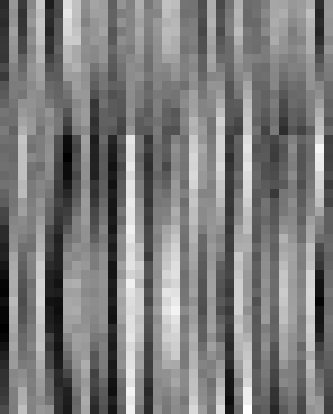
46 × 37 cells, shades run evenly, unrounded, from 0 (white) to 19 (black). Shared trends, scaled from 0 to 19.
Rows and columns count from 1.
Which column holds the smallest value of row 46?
28
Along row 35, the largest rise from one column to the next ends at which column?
36
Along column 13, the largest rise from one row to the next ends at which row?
16
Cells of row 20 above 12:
14
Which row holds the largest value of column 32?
15
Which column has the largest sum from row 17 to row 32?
13
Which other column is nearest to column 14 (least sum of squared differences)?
30
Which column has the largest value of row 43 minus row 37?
8
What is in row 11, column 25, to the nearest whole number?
7
